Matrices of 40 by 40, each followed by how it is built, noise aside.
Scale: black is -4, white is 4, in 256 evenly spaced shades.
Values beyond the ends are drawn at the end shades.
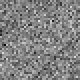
Hankel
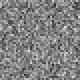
repeating columns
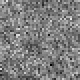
smooth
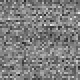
blocks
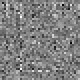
low rank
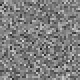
repeating columns
